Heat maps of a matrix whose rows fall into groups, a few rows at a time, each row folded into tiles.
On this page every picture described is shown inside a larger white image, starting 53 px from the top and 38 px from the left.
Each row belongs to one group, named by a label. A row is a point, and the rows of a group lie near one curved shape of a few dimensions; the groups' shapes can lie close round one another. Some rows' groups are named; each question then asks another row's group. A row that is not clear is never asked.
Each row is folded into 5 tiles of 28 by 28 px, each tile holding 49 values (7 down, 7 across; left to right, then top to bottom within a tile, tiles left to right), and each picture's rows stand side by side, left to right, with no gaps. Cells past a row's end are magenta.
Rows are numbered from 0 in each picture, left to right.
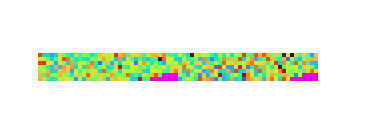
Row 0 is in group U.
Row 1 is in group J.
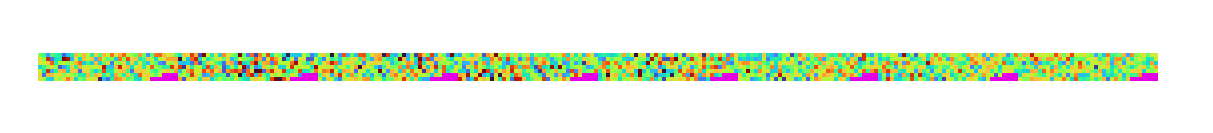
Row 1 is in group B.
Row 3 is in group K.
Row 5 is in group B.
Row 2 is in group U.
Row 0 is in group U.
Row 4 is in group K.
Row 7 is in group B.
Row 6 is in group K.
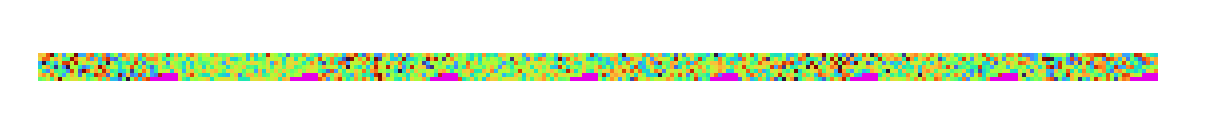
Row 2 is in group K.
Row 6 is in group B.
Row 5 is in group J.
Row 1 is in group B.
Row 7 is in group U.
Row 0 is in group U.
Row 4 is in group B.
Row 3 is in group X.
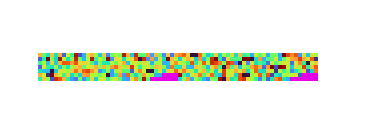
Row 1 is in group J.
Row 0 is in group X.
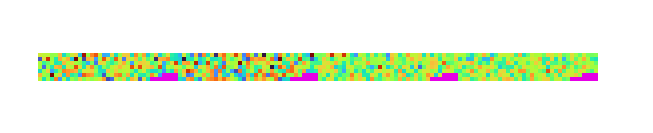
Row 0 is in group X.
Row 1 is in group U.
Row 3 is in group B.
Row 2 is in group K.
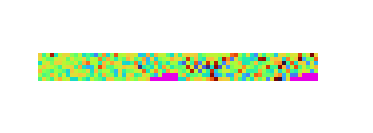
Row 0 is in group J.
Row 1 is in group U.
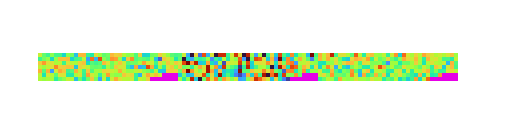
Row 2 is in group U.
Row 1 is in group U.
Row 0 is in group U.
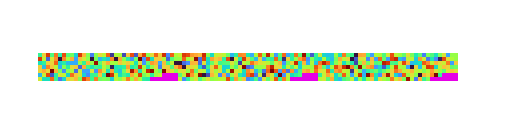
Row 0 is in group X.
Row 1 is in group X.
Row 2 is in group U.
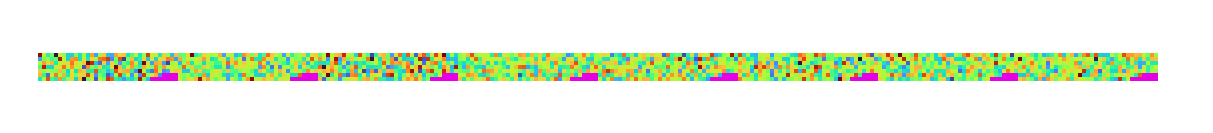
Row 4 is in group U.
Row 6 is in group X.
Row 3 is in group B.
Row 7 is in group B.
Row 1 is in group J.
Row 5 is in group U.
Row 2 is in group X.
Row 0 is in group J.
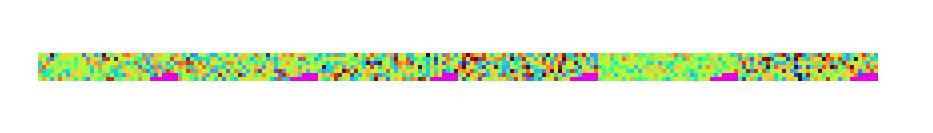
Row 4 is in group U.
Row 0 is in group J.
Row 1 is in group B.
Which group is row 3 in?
X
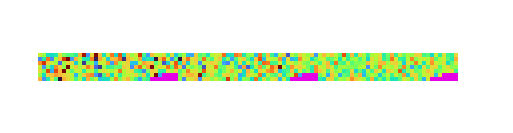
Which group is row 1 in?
X
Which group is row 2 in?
K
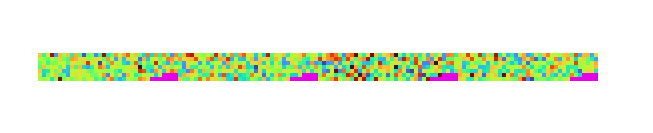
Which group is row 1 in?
B
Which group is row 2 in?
B
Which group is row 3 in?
X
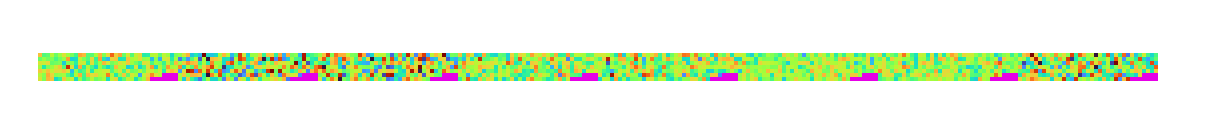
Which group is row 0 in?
U
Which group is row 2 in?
X
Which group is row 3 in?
J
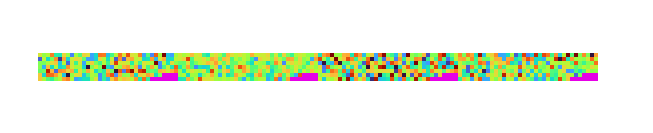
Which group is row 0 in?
B
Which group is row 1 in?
U
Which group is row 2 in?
B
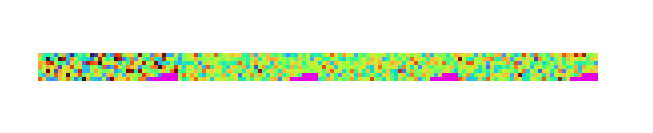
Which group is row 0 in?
B
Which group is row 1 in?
B
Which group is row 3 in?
B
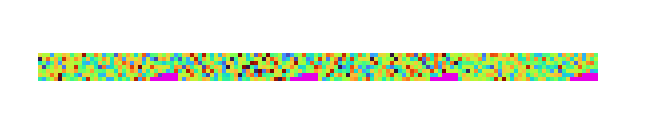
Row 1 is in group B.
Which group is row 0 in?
X
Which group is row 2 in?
X
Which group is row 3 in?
B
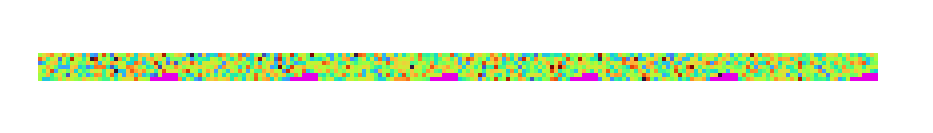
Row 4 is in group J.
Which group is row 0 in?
X
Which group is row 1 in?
U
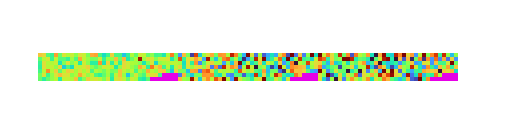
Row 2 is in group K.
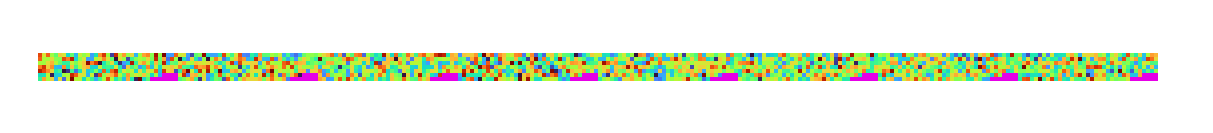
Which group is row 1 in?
B
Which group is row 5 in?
U
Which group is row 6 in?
U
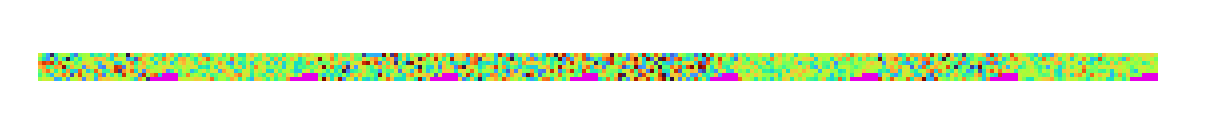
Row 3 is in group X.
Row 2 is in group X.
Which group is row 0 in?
B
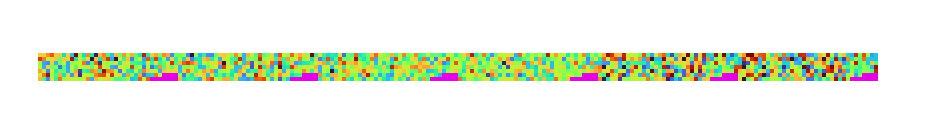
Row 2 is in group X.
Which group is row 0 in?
K
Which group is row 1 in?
U
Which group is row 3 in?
B
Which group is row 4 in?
X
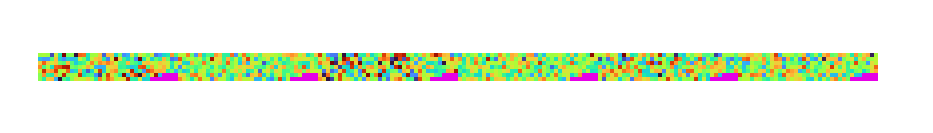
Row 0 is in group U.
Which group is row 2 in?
U
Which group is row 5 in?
X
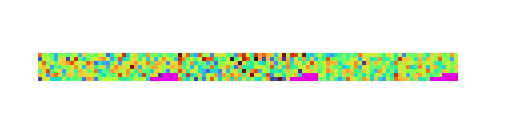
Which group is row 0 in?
J
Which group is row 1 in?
K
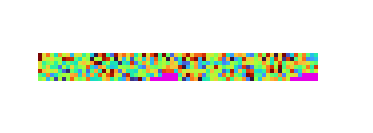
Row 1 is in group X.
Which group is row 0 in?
K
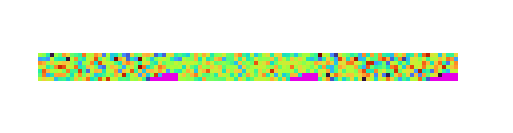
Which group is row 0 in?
B
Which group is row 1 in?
B
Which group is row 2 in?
J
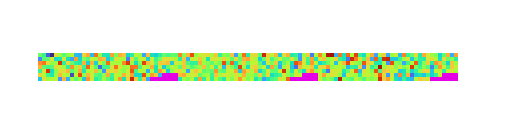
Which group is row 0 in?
B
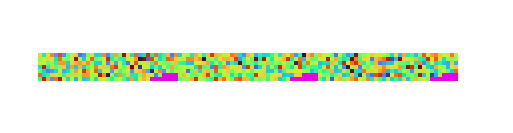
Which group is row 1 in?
B
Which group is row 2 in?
U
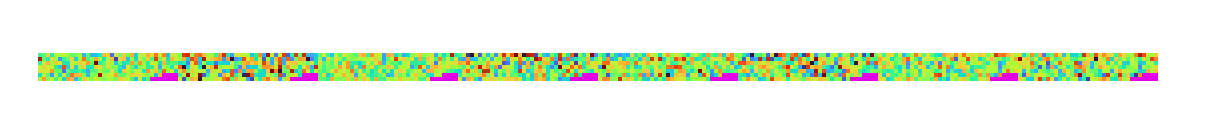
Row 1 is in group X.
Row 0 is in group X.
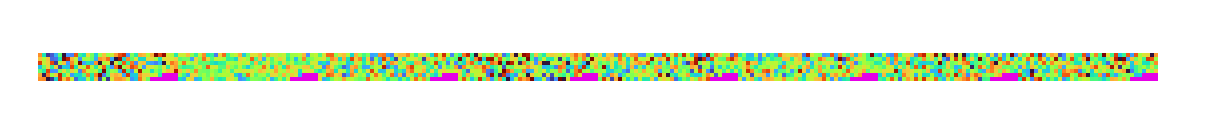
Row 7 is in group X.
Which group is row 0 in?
U
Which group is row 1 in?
K
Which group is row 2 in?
X
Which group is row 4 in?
X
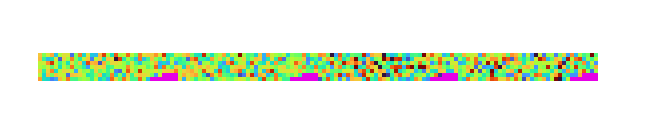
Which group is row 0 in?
B
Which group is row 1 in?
B
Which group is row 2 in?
J
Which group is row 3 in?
U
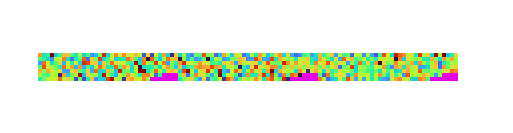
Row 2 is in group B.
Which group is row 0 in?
J
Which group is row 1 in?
B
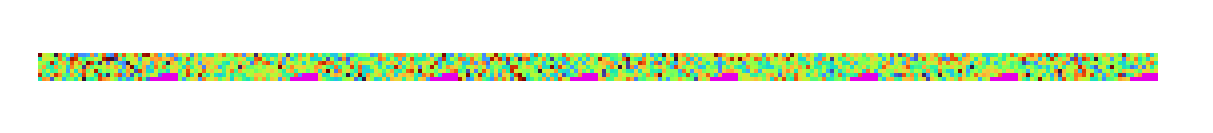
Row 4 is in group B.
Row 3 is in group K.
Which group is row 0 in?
J
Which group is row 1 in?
X
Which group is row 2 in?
B
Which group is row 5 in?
B
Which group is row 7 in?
K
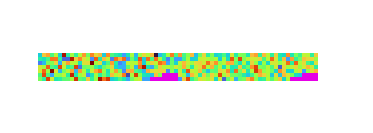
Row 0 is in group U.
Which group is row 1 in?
J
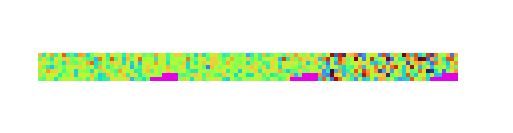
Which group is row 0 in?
K
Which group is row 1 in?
X
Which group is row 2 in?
X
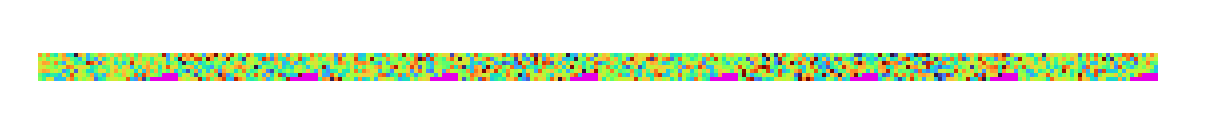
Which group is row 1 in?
B
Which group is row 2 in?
X
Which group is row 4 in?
U
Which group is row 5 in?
U
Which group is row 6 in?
K
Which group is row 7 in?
B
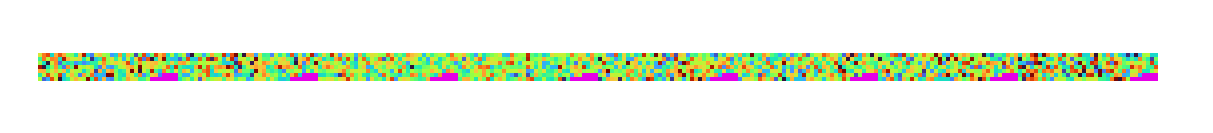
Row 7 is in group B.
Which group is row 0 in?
X
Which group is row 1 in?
X
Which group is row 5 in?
J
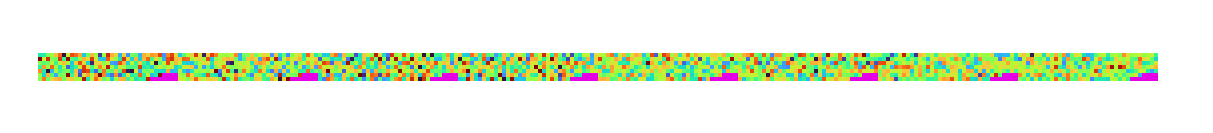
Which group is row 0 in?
B
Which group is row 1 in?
B
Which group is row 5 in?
B
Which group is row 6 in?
U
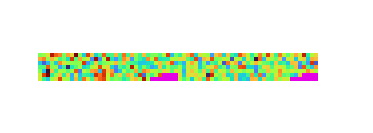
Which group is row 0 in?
K
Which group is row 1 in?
B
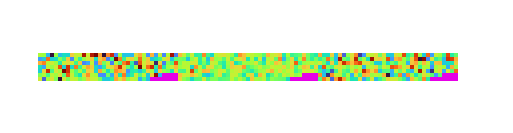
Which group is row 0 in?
X
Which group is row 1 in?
B
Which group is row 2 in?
X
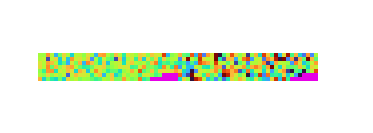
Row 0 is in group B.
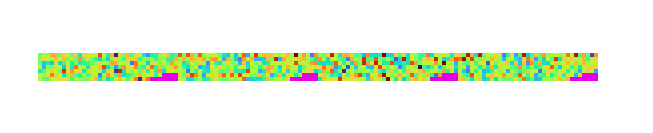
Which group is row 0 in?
B
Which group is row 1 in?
X
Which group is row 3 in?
X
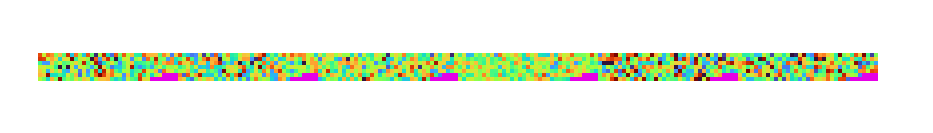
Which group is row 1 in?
U
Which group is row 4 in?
B
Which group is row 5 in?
B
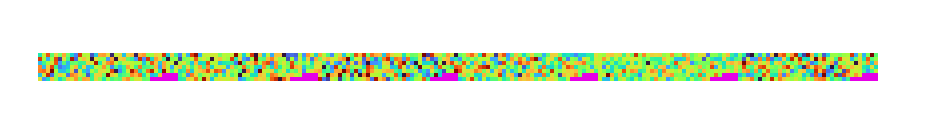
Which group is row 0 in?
X
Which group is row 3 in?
U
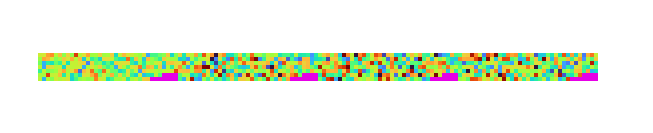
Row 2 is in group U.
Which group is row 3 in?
B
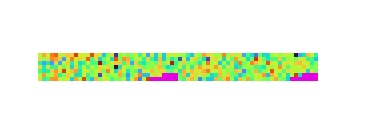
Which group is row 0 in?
B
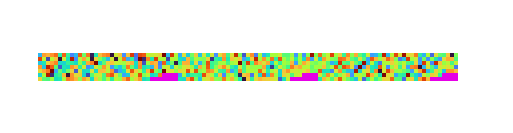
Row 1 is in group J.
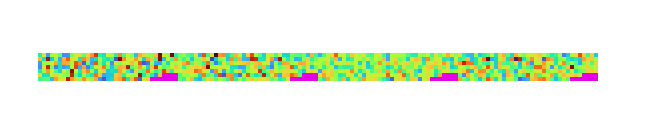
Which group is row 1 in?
U
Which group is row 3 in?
U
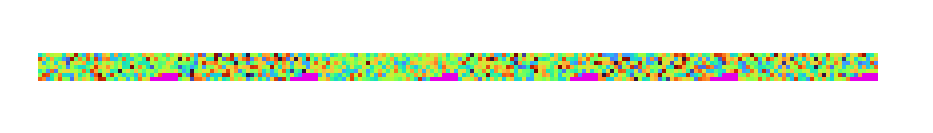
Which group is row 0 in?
K
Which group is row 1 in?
X
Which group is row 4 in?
U
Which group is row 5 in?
B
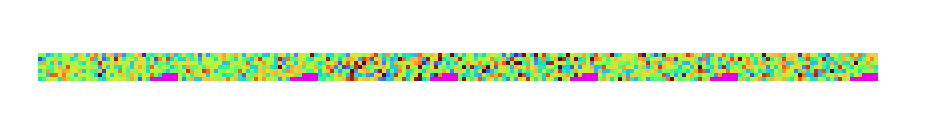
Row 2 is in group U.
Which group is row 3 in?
X
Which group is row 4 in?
J
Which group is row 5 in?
B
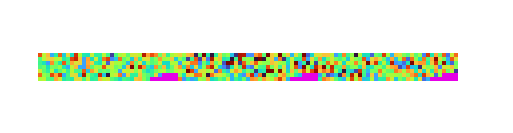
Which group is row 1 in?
B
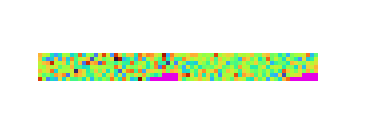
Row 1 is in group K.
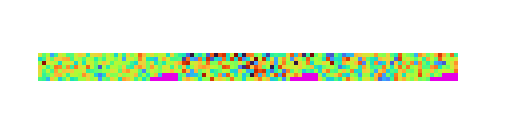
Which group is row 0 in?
K
